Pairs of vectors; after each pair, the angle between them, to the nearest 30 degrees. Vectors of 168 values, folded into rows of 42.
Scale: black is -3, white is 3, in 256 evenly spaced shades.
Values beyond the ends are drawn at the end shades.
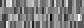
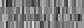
150 degrees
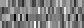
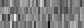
120 degrees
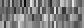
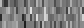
90 degrees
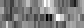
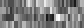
30 degrees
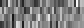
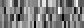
90 degrees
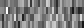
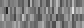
150 degrees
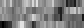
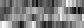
150 degrees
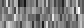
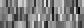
150 degrees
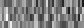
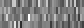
60 degrees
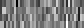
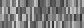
90 degrees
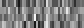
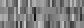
120 degrees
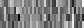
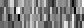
30 degrees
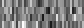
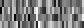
120 degrees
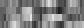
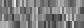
120 degrees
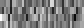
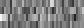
30 degrees
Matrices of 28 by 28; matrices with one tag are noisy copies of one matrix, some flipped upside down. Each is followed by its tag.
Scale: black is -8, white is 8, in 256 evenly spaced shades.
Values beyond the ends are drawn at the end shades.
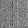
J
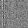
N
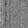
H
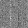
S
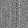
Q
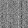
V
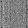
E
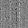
Q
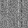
V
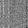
E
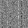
V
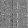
J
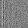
N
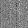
Q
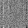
E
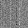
Q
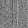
J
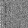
H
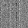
Q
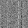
V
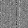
Q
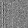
N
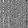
E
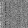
H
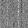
V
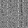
V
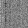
H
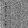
H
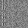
N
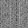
Q
